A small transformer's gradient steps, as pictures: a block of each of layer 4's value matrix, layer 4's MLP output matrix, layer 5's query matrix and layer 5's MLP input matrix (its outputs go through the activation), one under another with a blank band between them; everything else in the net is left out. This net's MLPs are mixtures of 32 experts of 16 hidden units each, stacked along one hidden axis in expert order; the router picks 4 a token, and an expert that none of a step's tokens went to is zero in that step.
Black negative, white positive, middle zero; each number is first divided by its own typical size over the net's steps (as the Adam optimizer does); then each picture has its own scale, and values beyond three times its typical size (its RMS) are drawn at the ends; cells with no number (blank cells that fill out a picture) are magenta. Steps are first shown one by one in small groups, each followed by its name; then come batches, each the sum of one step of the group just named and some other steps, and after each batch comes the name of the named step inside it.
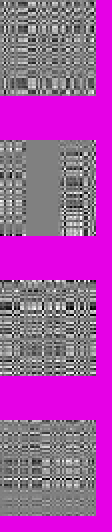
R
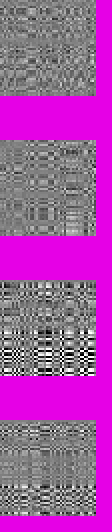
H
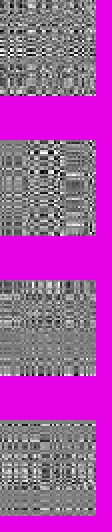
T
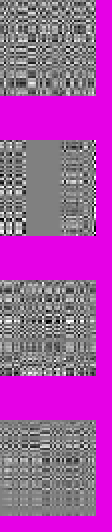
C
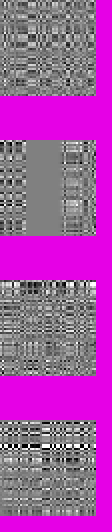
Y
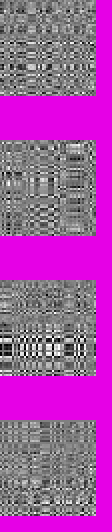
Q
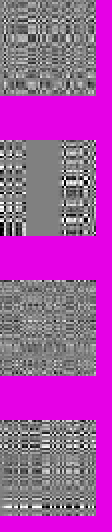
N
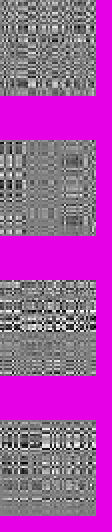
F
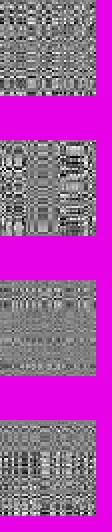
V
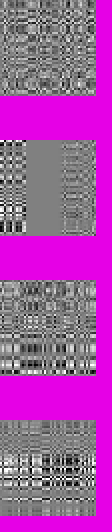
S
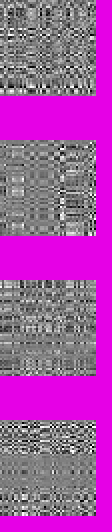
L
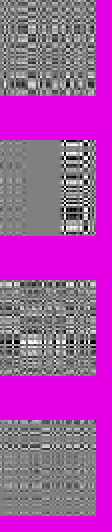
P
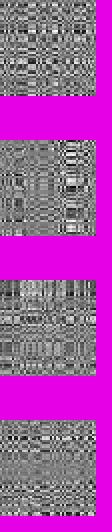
Q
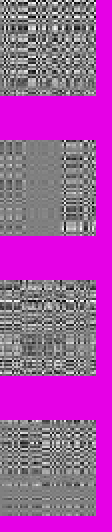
F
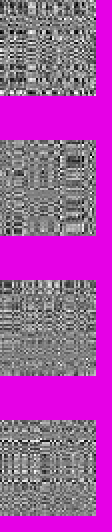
T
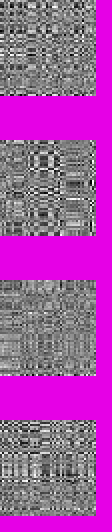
T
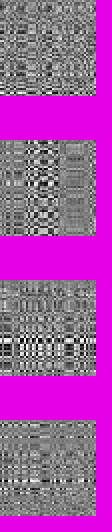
Q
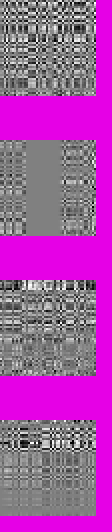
C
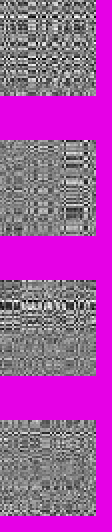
P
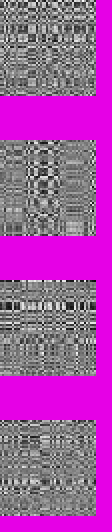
R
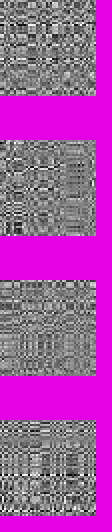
Y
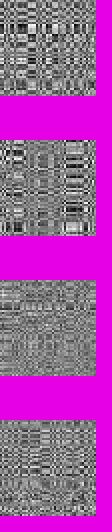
P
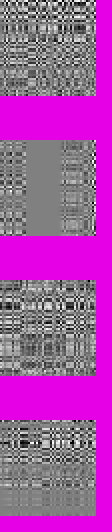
C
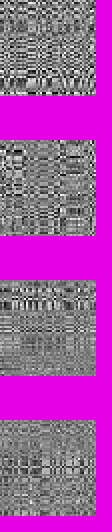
V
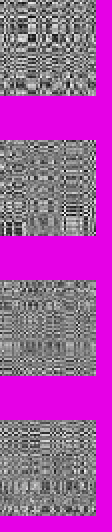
N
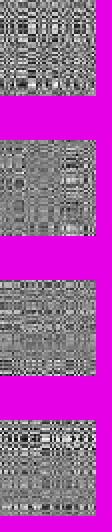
F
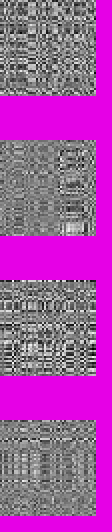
H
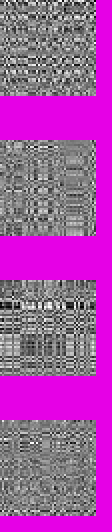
R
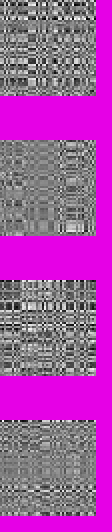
H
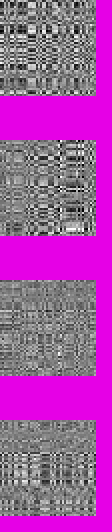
Q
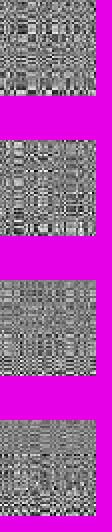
R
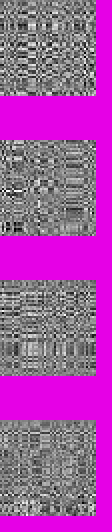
P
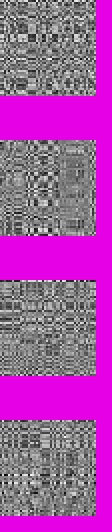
Y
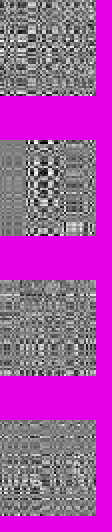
T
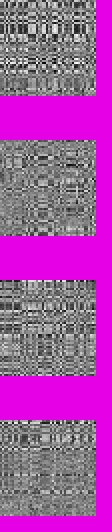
R
